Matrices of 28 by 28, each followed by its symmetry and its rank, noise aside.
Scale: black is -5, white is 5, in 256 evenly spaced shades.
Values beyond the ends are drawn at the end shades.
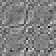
symmetric, rank three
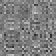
no symmetry, rank four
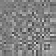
symmetric, rank three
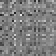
no symmetry, rank three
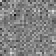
symmetric, rank six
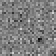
symmetric, rank six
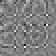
symmetric, rank three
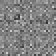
symmetric, rank six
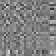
no symmetry, rank three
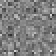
symmetric, rank four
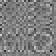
symmetric, rank three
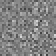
no symmetry, rank four
